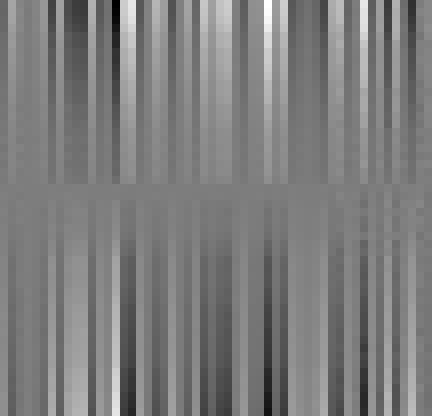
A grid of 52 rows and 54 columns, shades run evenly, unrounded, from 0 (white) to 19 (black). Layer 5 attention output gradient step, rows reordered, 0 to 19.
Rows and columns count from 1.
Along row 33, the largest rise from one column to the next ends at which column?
16
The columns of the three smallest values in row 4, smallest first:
34, 46, 17
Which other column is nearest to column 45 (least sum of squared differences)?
4
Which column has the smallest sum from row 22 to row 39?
15
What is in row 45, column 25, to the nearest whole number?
9
